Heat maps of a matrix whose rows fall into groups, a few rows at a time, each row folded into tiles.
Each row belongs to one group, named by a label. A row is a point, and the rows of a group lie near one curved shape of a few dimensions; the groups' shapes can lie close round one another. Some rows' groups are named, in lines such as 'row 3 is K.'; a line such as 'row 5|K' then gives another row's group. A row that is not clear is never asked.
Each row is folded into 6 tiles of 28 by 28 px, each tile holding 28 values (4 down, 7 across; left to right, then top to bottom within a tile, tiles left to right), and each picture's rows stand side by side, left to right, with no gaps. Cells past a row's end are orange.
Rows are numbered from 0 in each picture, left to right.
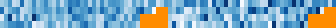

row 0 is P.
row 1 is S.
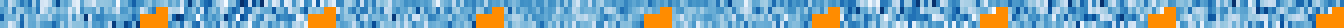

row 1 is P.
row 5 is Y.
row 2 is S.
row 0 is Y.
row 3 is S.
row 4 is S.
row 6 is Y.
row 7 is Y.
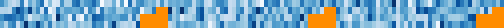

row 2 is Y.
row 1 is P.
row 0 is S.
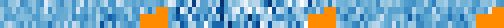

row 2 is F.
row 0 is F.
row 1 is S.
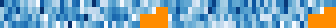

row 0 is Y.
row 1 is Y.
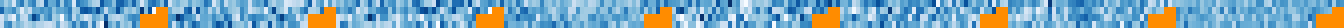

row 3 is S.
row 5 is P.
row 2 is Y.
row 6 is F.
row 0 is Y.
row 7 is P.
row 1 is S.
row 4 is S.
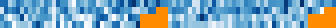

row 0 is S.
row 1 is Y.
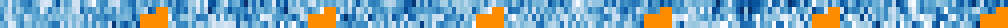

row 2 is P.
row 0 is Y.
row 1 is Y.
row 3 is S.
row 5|S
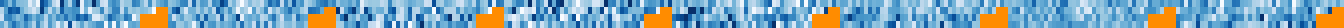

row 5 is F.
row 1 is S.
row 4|S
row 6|S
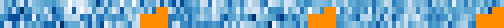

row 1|Y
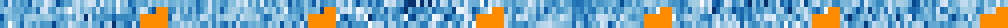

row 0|Y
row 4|Y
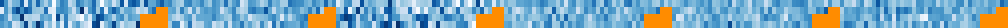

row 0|S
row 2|S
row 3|P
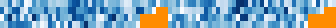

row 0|P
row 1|P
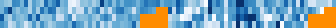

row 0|S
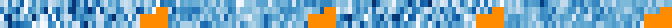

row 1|S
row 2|P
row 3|P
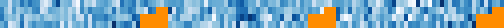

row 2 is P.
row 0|Y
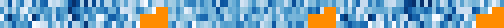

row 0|P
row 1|S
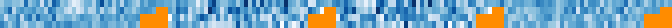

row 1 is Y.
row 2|Y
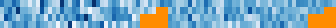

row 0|Y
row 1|S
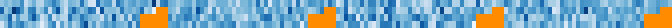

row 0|P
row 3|S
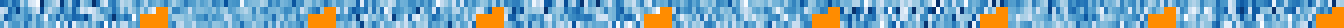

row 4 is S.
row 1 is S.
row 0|Y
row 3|Y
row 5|P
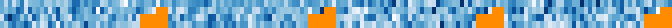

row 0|P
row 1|P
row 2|S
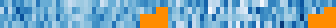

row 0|S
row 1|Y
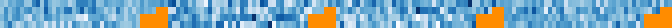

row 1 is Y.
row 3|P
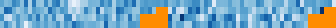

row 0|S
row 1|P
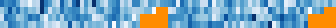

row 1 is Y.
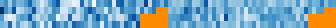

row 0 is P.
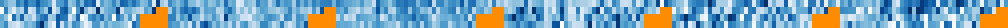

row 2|F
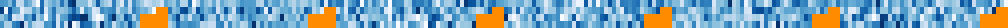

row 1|P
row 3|P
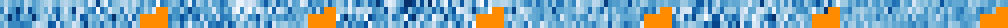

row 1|S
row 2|P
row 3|S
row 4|P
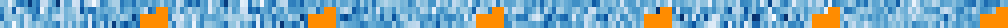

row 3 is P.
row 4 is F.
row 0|Y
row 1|Y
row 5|S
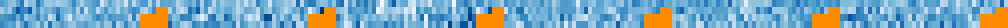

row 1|P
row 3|S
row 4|S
